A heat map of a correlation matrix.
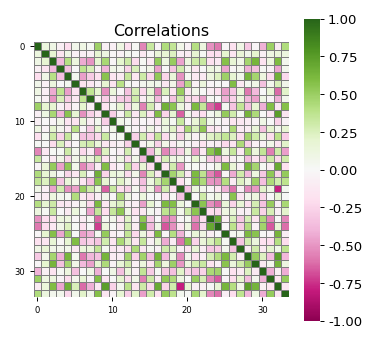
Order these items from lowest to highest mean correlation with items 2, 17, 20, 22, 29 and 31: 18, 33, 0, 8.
0, 33, 8, 18
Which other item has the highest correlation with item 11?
22
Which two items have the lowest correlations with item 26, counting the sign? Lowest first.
19, 17
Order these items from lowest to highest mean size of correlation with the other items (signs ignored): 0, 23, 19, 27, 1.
1, 27, 0, 23, 19
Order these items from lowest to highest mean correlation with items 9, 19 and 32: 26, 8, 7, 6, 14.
6, 7, 8, 26, 14
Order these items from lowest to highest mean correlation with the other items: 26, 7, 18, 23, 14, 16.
7, 23, 14, 26, 16, 18
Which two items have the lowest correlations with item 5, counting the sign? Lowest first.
19, 30
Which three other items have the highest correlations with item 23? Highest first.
24, 14, 30
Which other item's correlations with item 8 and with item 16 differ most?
28
